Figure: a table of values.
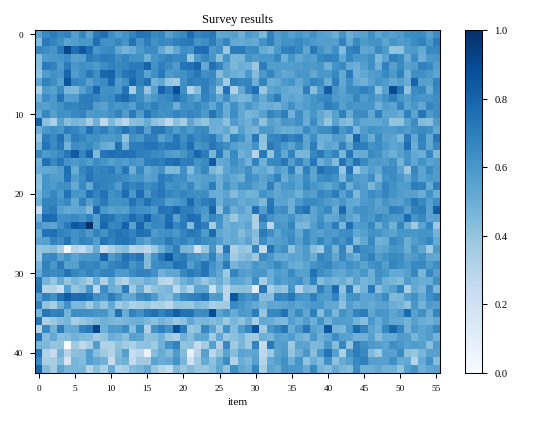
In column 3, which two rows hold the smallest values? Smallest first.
32, 27
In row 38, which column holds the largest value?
0
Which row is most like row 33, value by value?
2
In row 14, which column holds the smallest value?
31
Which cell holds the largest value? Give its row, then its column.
24, 7
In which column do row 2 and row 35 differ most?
4
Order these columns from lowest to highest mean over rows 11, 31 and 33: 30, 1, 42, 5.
42, 1, 5, 30
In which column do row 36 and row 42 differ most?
30
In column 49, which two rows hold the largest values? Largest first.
7, 37
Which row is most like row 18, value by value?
3
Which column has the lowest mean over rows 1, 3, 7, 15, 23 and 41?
27
